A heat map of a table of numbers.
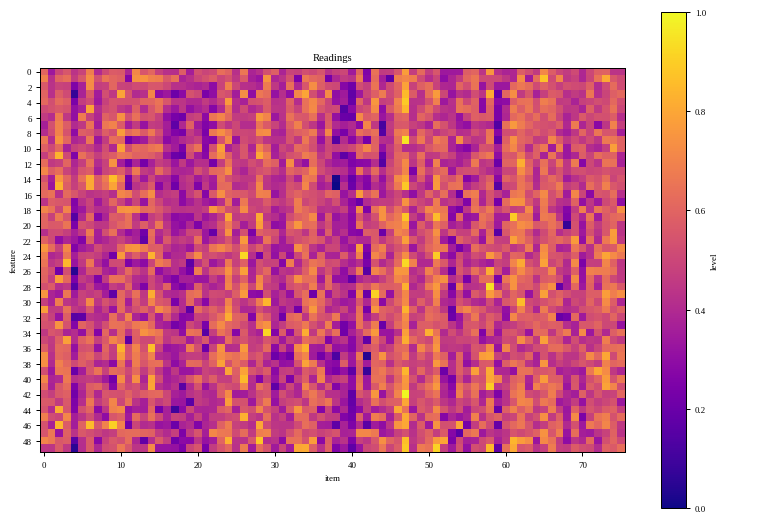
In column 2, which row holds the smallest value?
26
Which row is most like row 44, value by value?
27
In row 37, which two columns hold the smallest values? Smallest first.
42, 38
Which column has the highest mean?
47
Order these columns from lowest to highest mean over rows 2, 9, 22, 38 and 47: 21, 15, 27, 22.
21, 27, 22, 15
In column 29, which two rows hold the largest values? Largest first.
34, 30
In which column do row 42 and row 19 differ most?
44
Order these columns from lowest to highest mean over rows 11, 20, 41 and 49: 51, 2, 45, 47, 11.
45, 11, 2, 51, 47
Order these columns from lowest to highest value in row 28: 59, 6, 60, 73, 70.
70, 59, 6, 60, 73
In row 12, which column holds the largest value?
62
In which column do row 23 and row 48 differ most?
13
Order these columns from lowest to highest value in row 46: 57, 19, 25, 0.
19, 25, 0, 57
